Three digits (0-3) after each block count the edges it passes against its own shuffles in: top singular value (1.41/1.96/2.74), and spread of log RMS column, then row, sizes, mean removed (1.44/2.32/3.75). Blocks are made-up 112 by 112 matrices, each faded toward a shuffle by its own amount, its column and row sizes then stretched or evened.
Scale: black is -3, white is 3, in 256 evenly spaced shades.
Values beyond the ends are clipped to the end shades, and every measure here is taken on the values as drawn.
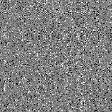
2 1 1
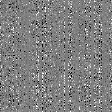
0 3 1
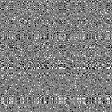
3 1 2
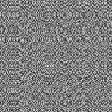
3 0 2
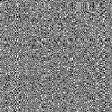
3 2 0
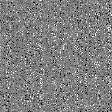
1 2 0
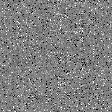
1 1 0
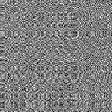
3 0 1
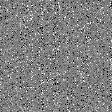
0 2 0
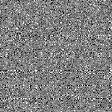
2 1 2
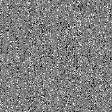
0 2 0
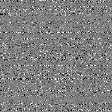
1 0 3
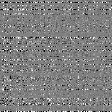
2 2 3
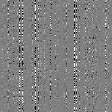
3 3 1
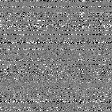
1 1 3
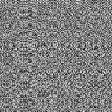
3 0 2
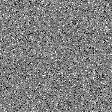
1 0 1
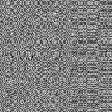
3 1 0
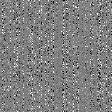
1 3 0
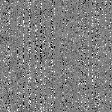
0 3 0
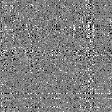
2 2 2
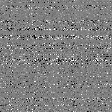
1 1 3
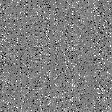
1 2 0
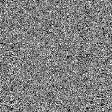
1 1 1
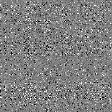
1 2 2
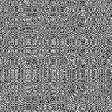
3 0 1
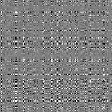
3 3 3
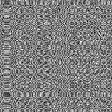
3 0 1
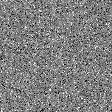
0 0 0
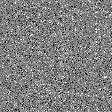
0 1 0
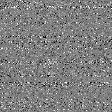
1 0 2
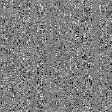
0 3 0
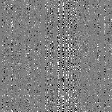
2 3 1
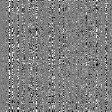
2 3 1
